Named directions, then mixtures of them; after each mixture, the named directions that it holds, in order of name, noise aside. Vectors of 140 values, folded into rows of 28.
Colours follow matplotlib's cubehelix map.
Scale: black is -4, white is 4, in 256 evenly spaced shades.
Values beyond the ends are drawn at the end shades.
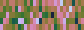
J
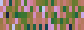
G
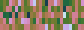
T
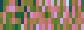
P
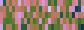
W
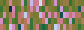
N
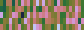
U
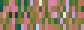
N, P, T.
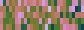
W.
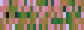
G, T.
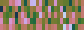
N, T.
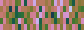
G, J, N.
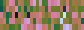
P, T.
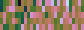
P.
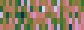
G, P, U.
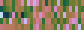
G, T, U.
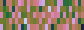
T, U, W.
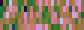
G, P.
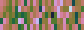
G, J.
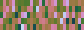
N, P, U.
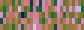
J, N, U.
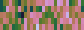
J, P, U.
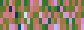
N, W.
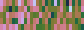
J, N, P.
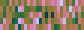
J.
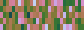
J, T, W.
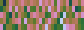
P, T, W.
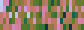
G, P, T.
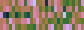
G, T.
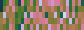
N, P.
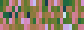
T.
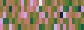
N, W.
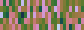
G, U.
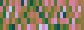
G, N.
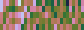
P.
